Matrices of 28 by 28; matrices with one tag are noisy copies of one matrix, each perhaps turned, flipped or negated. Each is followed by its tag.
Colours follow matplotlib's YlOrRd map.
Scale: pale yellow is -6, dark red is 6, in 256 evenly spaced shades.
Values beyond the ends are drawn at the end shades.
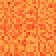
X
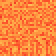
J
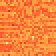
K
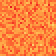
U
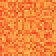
X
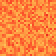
U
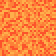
U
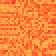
K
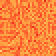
J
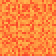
X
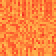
K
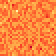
U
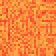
J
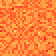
U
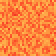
U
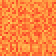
X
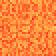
X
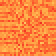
K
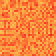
J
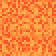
X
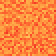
X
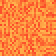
J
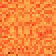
X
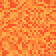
U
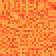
J
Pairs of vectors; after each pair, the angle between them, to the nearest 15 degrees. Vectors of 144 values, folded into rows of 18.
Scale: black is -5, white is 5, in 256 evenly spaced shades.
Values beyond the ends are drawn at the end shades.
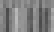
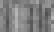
30 degrees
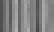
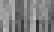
90 degrees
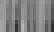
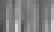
165 degrees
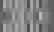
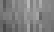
120 degrees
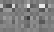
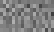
120 degrees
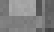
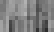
60 degrees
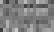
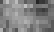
135 degrees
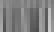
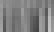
15 degrees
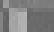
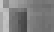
120 degrees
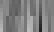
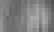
60 degrees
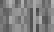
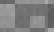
90 degrees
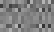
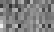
45 degrees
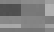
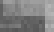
75 degrees
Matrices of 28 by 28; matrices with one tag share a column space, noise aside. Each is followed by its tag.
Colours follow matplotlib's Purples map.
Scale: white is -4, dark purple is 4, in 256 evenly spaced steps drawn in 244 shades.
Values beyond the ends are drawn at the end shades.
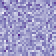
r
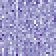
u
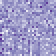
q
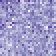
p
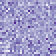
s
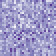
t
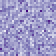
q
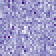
p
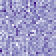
q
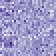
q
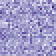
r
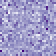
r
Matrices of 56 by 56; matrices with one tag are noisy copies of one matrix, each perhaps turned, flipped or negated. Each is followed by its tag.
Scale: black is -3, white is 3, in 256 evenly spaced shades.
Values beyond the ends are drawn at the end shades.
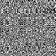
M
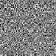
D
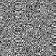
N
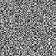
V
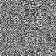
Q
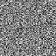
V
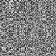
M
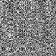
M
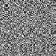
D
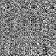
M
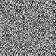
V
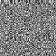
N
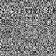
M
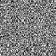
V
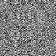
Q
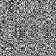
M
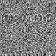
N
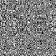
Q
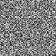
V
